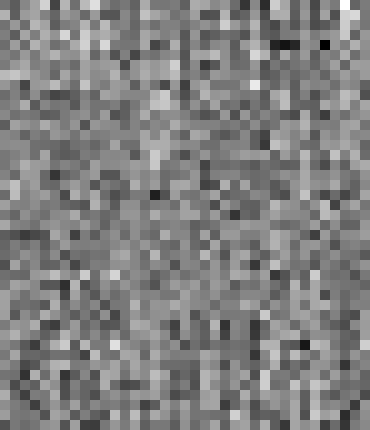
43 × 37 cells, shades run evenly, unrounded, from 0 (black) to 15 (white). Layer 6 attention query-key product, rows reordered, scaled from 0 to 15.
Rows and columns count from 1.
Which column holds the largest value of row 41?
32
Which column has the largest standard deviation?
35
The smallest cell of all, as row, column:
5, 33
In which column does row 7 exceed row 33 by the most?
18
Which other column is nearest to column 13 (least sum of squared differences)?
20
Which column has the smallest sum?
26
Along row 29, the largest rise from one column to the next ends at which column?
8
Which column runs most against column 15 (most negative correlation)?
30
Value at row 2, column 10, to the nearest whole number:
9
